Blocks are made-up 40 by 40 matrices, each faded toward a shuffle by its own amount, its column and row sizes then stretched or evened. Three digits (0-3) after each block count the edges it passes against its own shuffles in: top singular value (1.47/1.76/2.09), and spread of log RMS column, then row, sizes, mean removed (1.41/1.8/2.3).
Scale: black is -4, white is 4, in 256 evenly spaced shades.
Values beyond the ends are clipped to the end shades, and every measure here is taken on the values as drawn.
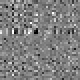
3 2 2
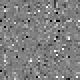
0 2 1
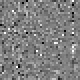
1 2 0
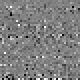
2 0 2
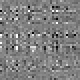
3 2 3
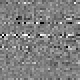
2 0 3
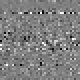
1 0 3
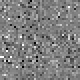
1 0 2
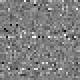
1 0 2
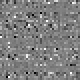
0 2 3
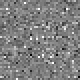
0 1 2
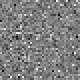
1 0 1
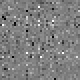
0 1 1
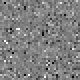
0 1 1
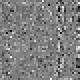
2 2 0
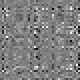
3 3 2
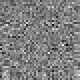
2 0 2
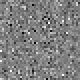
0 0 0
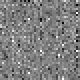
1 2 0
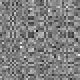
3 1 0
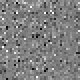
1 2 0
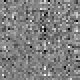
1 2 1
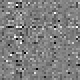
2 2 2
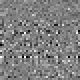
2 0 3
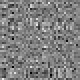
3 2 1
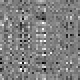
3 3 2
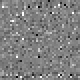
1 0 1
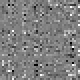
1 3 2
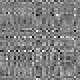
3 1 3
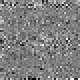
2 0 3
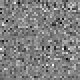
1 0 2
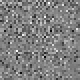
2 0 1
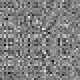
3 2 1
